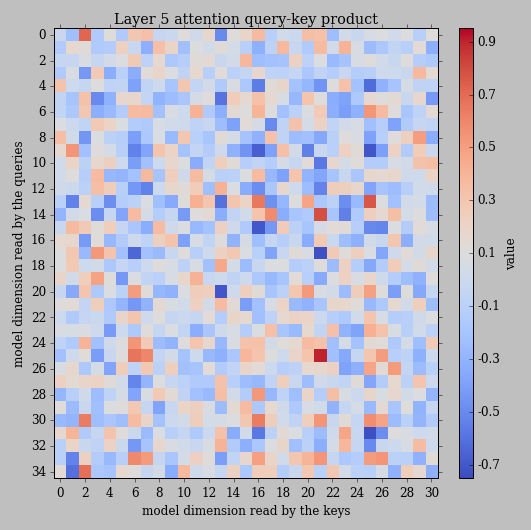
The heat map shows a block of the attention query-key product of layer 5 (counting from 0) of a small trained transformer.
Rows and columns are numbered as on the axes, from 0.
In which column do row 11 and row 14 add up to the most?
16
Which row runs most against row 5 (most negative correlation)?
12
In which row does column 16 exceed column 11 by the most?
28
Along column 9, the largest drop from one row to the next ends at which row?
13
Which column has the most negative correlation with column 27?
10
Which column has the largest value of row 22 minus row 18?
25
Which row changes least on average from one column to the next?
22
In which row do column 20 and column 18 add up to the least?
11
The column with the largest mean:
2
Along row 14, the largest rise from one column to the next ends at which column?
21
